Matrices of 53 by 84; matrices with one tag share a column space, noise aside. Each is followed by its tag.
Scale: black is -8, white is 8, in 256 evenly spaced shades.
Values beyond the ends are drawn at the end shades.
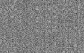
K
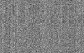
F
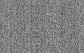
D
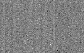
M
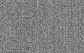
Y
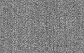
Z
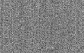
Y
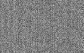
K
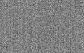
Y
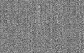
F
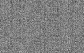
M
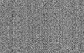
Y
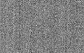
D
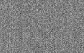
K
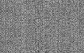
M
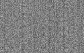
Y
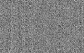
D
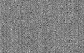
F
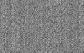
K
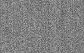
Z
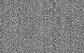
Z
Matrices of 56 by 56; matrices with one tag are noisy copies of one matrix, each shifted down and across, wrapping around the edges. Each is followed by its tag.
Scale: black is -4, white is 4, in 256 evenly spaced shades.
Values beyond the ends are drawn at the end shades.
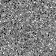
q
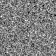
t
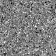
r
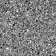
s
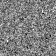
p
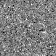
s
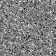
q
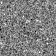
s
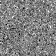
r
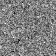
q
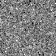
q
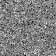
p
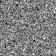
p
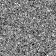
t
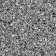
t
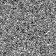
t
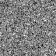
p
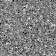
s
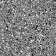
q
